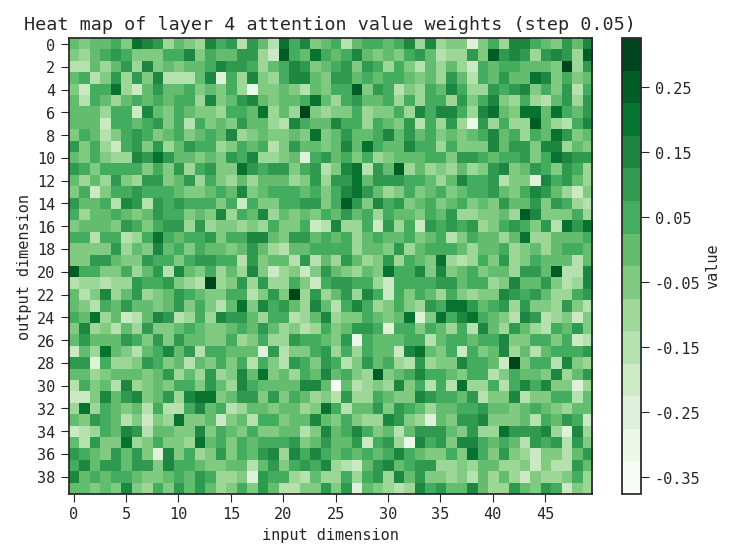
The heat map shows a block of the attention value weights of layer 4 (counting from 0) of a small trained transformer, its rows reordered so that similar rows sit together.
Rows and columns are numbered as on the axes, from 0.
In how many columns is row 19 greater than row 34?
23
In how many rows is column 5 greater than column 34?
15
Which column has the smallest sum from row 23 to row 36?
25
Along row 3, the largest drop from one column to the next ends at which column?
14
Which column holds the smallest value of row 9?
4
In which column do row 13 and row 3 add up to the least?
2
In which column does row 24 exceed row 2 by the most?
38
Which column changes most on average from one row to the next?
44
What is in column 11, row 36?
0.05
